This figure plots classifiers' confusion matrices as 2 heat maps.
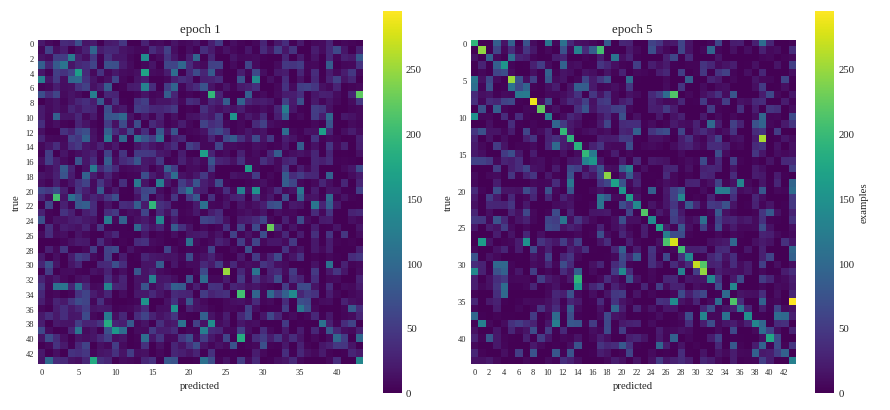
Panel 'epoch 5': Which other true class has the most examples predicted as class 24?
20
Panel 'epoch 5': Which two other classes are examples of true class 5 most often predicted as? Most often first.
0, 21
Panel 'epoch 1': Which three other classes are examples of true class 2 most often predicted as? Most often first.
14, 4, 21
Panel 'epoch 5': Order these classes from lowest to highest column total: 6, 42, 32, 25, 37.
37, 42, 6, 25, 32
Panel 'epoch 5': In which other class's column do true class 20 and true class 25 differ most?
34
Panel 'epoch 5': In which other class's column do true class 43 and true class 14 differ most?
11
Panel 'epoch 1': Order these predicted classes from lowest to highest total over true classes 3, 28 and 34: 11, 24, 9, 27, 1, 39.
11, 1, 24, 39, 9, 27
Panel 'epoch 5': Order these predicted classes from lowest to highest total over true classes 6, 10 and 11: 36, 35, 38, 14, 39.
36, 35, 38, 14, 39
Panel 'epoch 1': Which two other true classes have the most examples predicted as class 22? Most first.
15, 39
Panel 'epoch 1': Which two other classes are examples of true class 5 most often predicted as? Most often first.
29, 0
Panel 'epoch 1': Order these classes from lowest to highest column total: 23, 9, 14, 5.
23, 5, 14, 9
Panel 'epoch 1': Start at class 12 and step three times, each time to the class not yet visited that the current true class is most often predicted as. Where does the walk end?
33
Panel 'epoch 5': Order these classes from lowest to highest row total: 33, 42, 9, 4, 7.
4, 42, 33, 9, 7
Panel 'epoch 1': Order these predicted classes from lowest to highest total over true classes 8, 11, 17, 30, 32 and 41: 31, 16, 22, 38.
38, 31, 16, 22
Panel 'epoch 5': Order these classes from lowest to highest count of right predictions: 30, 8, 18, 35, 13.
13, 35, 18, 30, 8
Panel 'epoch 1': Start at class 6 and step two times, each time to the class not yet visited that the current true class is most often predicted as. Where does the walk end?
35
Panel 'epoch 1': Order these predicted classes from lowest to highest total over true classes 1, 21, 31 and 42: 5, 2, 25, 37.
37, 5, 2, 25
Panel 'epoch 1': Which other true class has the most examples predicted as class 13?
19
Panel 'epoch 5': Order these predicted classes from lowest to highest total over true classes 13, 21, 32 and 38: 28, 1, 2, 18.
2, 1, 28, 18
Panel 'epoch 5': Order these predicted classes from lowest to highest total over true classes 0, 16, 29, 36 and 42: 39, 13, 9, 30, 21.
30, 9, 21, 39, 13
